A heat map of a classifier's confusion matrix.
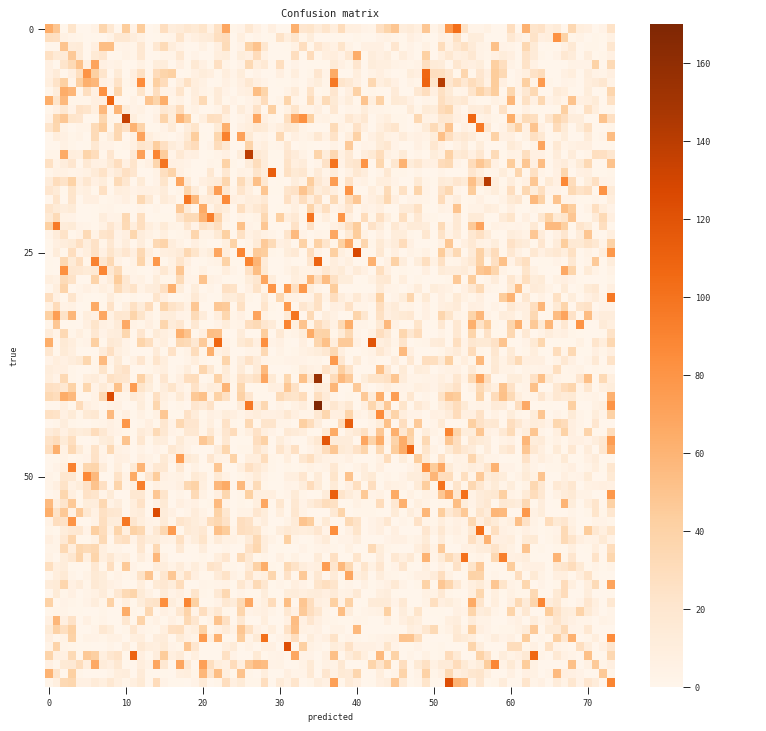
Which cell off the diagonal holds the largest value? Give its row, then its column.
42, 35
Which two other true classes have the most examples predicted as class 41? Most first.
15, 46
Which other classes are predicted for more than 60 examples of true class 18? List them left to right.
22, 39, 72
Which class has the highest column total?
37
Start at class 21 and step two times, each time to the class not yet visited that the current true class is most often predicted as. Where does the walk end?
17
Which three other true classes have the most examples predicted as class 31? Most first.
69, 33, 29
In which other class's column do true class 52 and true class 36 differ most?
54
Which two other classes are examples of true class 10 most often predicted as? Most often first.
55, 33
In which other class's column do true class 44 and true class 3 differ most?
39
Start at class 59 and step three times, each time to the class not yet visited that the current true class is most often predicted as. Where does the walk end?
26
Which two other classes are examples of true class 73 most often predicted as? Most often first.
52, 37
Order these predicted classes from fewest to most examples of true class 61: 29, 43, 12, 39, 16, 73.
73, 43, 12, 29, 16, 39
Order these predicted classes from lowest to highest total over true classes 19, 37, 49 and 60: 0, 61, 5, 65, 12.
65, 0, 61, 5, 12
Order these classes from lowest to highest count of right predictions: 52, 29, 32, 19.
19, 52, 29, 32
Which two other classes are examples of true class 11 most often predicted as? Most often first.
56, 23
